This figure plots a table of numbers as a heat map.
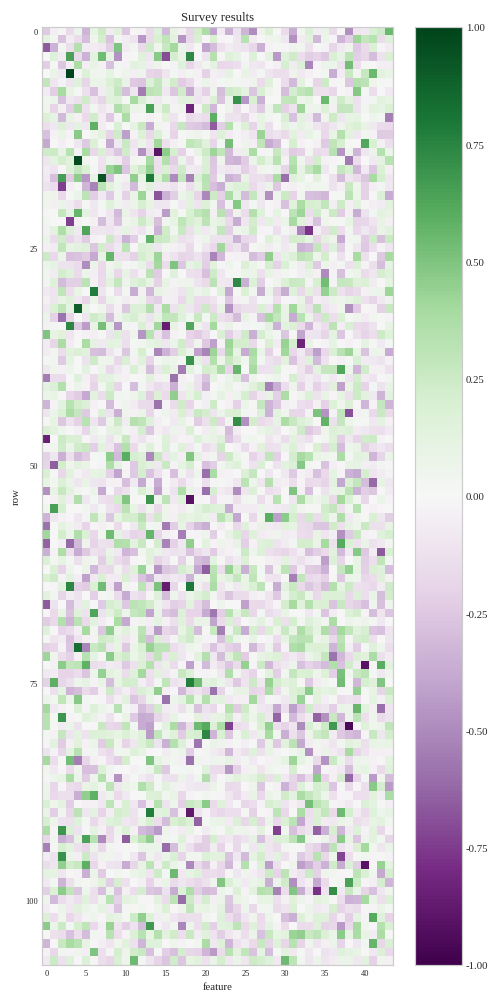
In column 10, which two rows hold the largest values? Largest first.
49, 54
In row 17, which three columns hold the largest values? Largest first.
7, 13, 2
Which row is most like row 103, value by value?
58
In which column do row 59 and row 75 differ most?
15
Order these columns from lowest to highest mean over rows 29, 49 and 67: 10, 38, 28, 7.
7, 28, 38, 10
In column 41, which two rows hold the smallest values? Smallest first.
52, 86
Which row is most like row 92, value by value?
79
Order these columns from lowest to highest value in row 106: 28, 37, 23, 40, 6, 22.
28, 22, 40, 37, 23, 6
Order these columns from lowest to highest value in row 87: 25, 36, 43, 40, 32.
43, 36, 40, 25, 32
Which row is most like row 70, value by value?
74
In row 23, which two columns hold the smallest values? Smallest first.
33, 32
